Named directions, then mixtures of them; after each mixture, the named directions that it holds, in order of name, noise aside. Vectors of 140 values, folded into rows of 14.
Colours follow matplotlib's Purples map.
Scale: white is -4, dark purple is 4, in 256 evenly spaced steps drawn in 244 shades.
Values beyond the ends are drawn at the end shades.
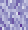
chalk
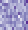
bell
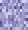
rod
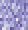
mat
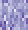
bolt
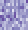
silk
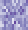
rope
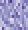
chalk.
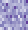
bell.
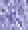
chalk, rope, silk.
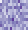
rod.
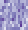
bell, mat, silk.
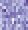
bell, rope.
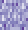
chalk, mat, silk.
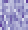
bolt, silk.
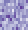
silk.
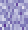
chalk, rope, silk.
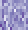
bolt.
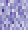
chalk, silk.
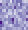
chalk, rod, rope.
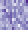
bell, rope, silk.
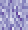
bell, chalk, silk.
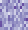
rod.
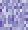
rod.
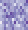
bell, rope.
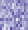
mat.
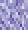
chalk.
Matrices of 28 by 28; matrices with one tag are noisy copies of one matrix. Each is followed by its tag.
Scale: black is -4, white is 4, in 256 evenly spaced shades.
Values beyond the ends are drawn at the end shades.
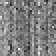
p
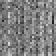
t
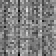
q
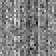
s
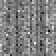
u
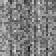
p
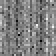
u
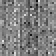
s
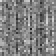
u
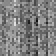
s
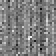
u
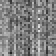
p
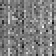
t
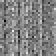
q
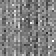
s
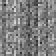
s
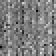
t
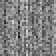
q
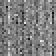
t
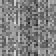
s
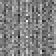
q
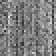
t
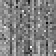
p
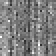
p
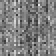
s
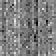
s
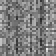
u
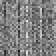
q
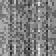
p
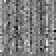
u
